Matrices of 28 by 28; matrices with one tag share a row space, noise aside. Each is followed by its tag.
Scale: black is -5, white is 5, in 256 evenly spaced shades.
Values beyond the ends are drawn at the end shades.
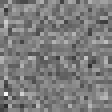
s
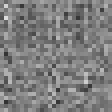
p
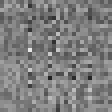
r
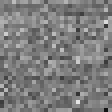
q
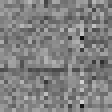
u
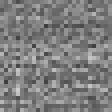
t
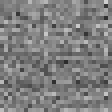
q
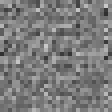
q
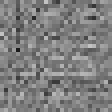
t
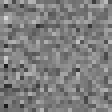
s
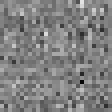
u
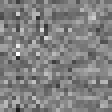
t
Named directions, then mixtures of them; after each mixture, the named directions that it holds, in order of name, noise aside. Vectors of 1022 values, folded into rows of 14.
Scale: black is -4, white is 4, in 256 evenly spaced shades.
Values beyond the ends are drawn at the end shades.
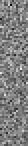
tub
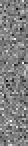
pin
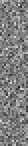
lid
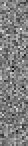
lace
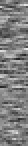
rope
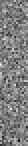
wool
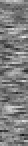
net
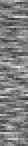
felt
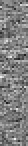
lace, rope, wool.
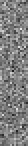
lace.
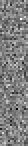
pin, tub, wool.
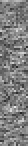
lace, lid, net.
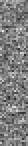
lace, net.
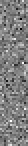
pin.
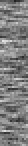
felt, net, rope.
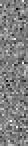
pin.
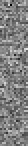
rope, tub.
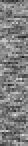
felt, net, wool.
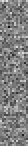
lid, net.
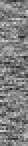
felt, lid, net.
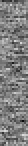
felt, net, tub.
